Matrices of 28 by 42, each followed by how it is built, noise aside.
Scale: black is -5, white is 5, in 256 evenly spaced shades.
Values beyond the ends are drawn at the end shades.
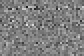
uneven rows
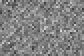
Hankel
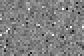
sparse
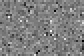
sparse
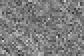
Toeplitz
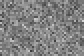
Toeplitz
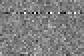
uneven rows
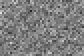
Hankel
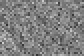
Toeplitz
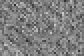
Toeplitz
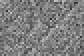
Hankel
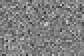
uneven rows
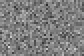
noise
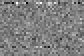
uneven rows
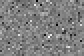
sparse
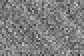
Toeplitz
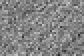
Hankel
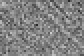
Toeplitz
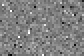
sparse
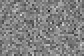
noise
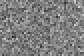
noise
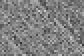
Toeplitz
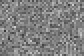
noise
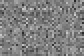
low rank
